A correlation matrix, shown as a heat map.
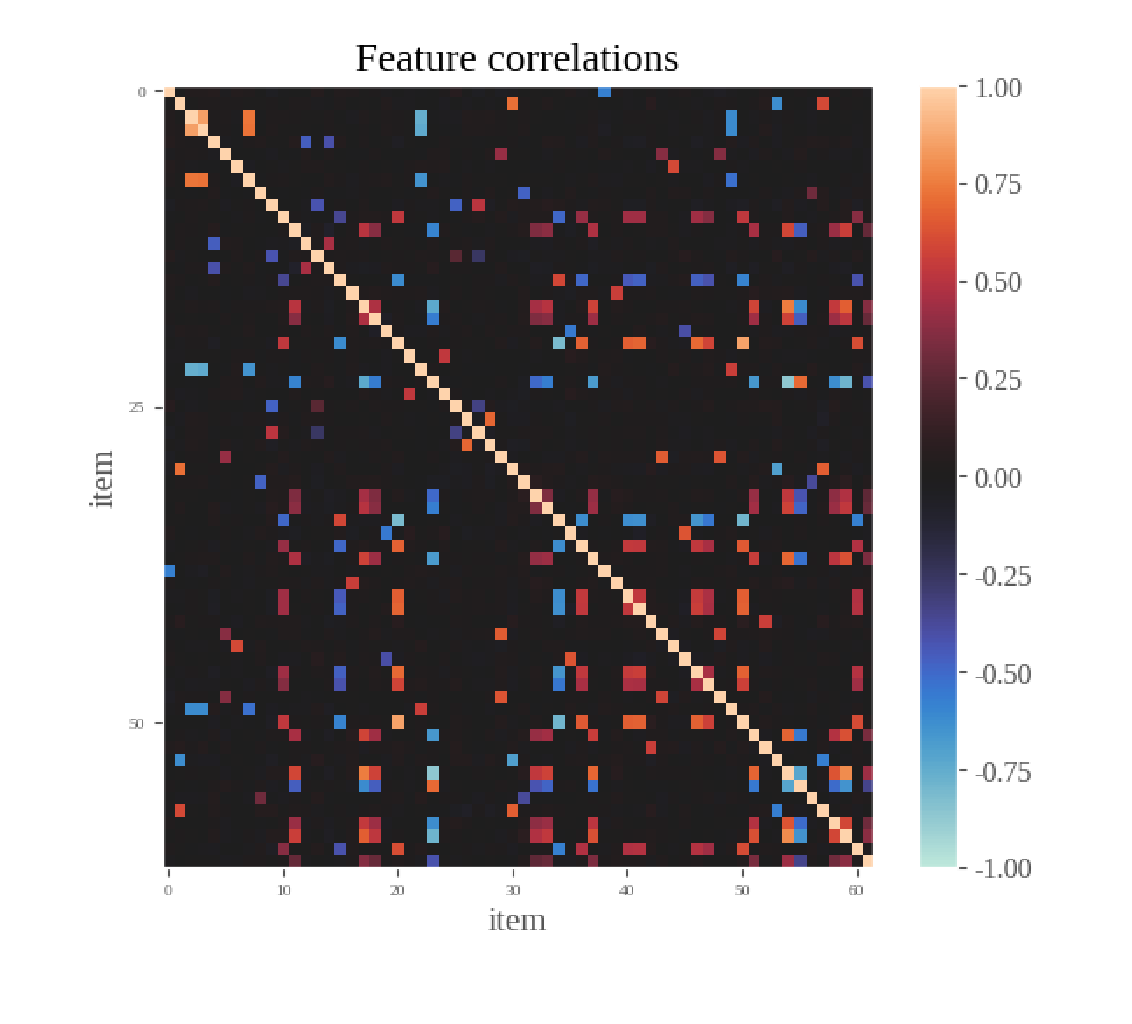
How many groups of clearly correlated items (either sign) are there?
15
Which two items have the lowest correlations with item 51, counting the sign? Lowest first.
23, 55
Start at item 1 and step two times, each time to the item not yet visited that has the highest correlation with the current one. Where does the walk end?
57
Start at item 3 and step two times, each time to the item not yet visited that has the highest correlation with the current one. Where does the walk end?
7
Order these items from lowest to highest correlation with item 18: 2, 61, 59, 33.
2, 61, 33, 59
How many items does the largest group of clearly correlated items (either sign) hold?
13
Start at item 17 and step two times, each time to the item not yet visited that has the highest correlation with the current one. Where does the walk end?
59
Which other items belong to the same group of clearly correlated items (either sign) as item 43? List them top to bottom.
5, 29, 48
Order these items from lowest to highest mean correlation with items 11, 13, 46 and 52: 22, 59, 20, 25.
22, 25, 59, 20
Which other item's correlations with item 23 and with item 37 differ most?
54
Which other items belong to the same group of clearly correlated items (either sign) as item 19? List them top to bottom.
35, 45
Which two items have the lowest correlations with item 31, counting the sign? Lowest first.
8, 56
